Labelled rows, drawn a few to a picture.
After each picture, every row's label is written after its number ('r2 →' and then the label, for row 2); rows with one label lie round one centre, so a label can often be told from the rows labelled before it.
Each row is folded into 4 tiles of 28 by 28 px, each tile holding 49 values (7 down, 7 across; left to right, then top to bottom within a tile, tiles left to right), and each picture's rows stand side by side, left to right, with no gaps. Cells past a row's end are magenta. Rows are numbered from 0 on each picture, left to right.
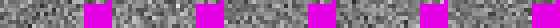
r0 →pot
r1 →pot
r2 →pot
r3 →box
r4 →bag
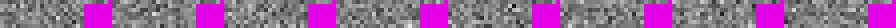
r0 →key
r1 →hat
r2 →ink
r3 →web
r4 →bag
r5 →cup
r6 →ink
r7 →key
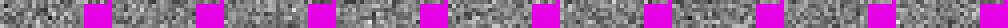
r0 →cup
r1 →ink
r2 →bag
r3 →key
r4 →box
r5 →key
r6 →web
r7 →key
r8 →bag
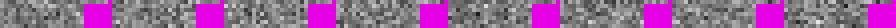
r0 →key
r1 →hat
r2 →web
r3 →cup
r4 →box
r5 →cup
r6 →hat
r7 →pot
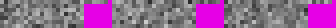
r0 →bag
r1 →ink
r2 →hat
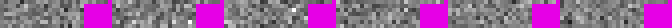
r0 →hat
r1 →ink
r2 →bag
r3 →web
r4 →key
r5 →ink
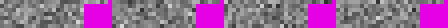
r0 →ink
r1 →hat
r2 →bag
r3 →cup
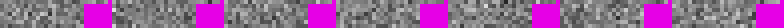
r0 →ink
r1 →cup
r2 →key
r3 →bag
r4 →bag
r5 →box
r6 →cup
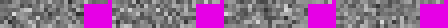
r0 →ink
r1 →key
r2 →box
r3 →web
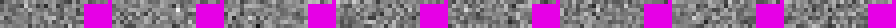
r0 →ink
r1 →ink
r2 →box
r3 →cup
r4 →hat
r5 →pot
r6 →cup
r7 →cup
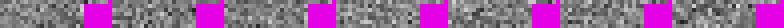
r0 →bag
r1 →hat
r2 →box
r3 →key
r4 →hat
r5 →pot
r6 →pot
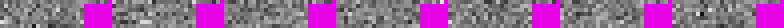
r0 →hat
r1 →pot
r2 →pot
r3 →ink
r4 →bag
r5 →box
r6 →hat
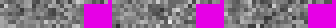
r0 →pot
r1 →key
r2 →ink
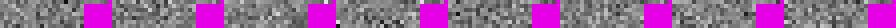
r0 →key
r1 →cup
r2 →cup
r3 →hat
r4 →pot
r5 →bag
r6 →ink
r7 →hat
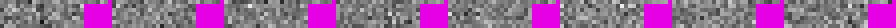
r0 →web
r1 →hat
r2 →box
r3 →key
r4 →box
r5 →key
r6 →cup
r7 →pot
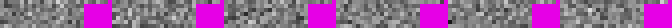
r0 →cup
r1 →bag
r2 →cup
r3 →cup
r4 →cup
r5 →web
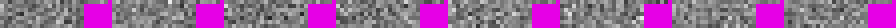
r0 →cup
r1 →cup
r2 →web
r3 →web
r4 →cup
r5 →bag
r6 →key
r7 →key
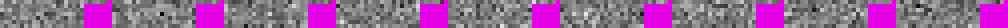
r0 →pot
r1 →ink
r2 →key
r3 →bag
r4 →hat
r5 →ink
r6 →bag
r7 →cup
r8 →hat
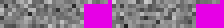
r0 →box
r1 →cup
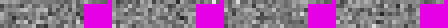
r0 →ink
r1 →key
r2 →hat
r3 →pot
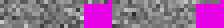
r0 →bag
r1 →hat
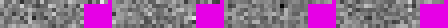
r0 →web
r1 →bag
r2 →key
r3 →web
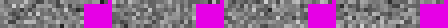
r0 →pot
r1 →cup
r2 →web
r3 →pot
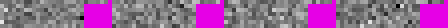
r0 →web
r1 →box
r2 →hat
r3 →pot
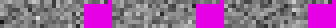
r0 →cup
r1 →ink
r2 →web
